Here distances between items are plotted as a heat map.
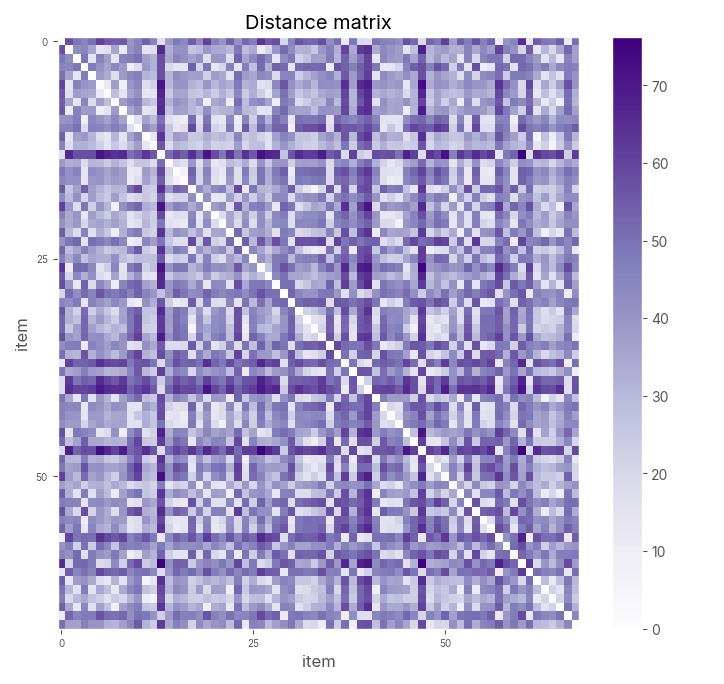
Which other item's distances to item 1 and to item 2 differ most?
26
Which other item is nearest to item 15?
16
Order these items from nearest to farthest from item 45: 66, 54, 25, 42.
25, 54, 42, 66
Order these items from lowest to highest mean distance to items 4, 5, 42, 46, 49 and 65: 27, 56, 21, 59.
27, 21, 56, 59
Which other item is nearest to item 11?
62
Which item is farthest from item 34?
13
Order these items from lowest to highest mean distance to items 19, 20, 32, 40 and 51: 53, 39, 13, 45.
53, 45, 39, 13
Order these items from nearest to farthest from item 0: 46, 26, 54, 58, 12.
58, 12, 46, 54, 26
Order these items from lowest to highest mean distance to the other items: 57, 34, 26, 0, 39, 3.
3, 34, 26, 0, 57, 39
